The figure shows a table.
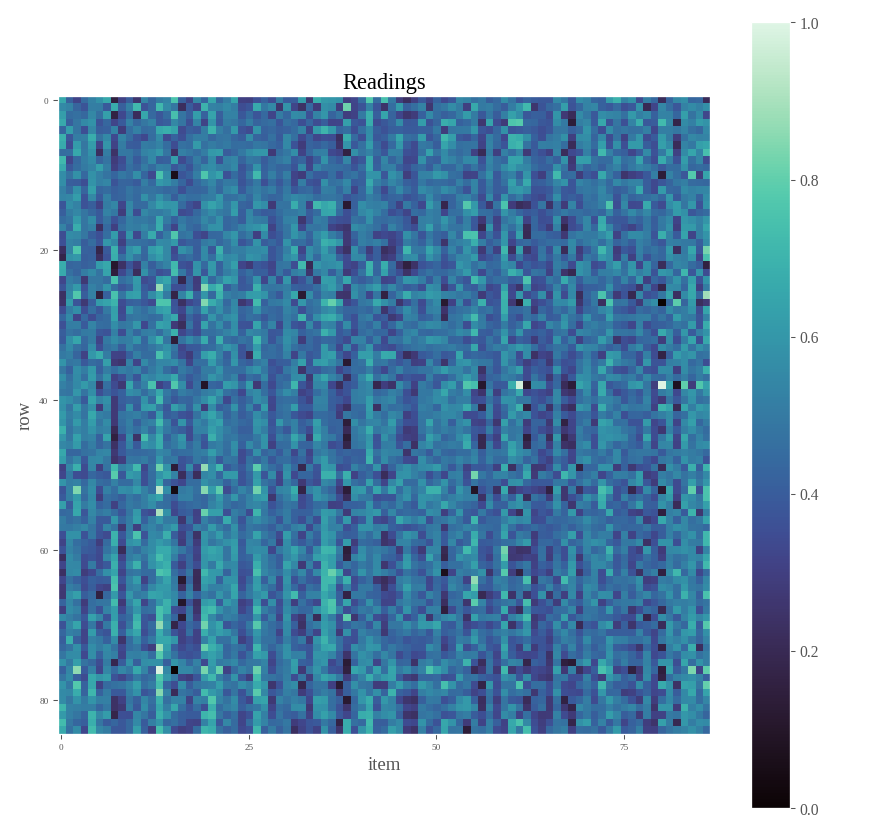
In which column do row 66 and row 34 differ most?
5
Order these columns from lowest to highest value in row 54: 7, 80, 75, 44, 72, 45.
7, 75, 44, 45, 80, 72
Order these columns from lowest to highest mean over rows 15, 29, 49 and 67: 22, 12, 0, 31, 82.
0, 31, 12, 22, 82
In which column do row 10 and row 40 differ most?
15
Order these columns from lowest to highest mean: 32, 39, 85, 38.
38, 32, 39, 85
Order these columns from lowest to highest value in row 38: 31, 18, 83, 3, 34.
18, 34, 3, 31, 83
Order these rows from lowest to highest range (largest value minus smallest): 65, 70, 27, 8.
8, 65, 70, 27
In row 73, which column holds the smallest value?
80
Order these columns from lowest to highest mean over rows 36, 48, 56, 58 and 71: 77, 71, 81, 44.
44, 71, 77, 81
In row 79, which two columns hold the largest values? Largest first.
13, 26
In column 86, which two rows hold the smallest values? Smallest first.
22, 0
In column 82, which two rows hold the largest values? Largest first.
27, 63
